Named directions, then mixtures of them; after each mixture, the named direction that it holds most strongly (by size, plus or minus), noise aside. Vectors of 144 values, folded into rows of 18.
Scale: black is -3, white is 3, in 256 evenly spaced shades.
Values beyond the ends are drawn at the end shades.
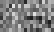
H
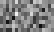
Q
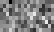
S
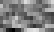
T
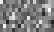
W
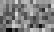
Q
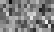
S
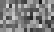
H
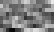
T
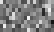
W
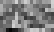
T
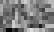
T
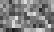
T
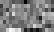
T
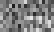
H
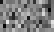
W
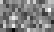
W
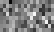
S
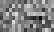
H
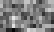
T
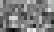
T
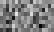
Q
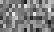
H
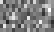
W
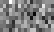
S
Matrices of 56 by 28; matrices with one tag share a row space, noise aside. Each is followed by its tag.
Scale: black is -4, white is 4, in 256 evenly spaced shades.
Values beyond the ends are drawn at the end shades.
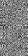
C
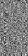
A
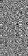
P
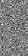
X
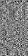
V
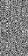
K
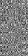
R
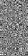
P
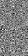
X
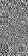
R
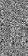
X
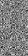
X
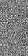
R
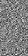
K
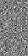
A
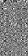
A
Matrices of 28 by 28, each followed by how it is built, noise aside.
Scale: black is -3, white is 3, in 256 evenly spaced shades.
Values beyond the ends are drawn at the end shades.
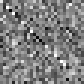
diagonal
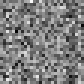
repeating rows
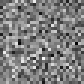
repeating rows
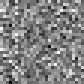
repeating rows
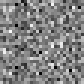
repeating rows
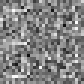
repeating rows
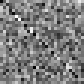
diagonal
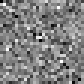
diagonal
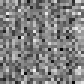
blocks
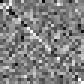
diagonal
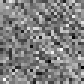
Toeplitz
